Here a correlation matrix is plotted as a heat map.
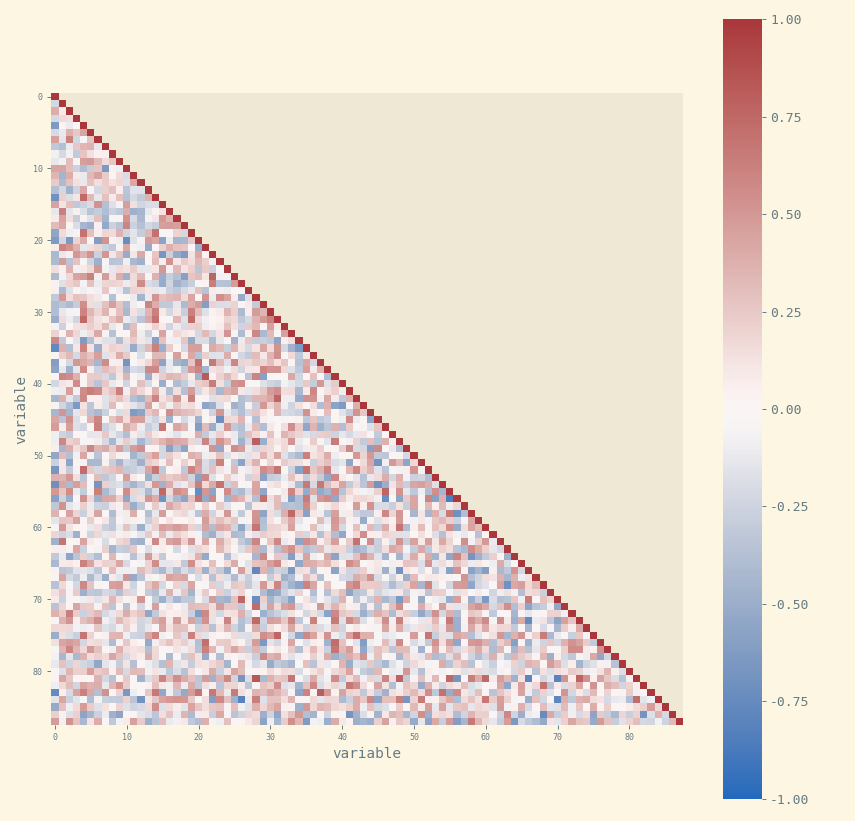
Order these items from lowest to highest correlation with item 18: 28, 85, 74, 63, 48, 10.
85, 63, 28, 74, 48, 10
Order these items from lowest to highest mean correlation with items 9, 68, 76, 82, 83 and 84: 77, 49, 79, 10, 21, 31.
79, 10, 49, 21, 77, 31
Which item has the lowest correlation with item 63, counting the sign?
68
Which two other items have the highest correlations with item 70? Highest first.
26, 66
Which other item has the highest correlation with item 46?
55
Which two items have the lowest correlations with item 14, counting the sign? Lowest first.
0, 34
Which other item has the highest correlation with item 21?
39
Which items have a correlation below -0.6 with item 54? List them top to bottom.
0, 6, 45
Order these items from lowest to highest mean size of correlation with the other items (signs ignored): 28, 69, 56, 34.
69, 34, 28, 56
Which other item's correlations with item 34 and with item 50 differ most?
35
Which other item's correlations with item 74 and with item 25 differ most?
22
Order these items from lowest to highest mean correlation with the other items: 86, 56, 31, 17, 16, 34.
34, 86, 56, 16, 17, 31
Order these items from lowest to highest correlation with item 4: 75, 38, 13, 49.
49, 13, 38, 75
